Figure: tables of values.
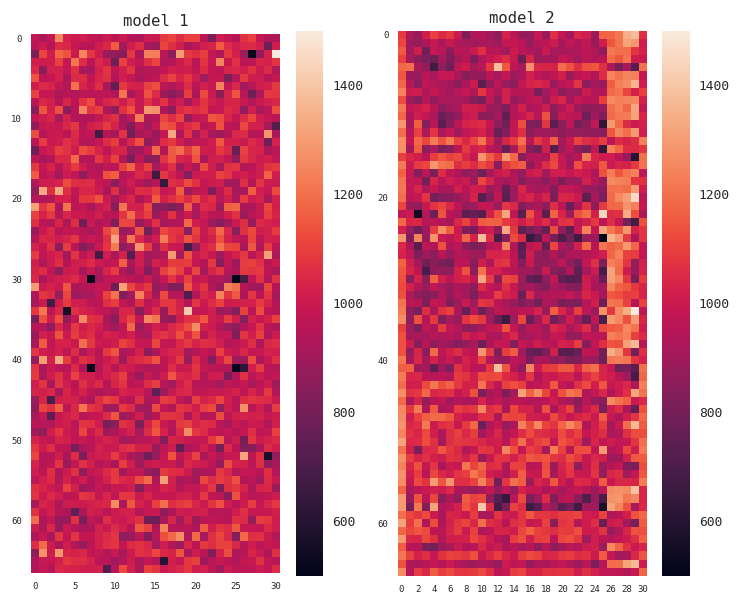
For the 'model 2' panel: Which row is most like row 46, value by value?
60
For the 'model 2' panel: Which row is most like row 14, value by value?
11
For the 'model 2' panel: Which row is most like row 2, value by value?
45
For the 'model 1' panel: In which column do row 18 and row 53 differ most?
16
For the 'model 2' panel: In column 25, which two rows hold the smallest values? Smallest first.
25, 58
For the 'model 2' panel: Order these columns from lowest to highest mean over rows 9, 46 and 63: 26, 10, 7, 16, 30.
16, 7, 30, 10, 26
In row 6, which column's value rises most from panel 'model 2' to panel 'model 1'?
23
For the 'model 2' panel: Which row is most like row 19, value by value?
9
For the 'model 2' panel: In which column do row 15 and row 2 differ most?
29
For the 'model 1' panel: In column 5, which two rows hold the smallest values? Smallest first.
59, 51
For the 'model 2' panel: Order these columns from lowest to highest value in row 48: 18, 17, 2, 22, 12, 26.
26, 12, 2, 18, 22, 17
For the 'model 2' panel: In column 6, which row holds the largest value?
55
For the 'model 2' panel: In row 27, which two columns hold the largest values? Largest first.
27, 26
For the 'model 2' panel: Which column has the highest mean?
0
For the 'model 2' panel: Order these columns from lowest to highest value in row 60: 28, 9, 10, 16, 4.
28, 16, 9, 4, 10
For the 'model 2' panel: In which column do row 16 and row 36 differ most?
4
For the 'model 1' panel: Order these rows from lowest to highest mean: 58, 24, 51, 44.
51, 44, 24, 58
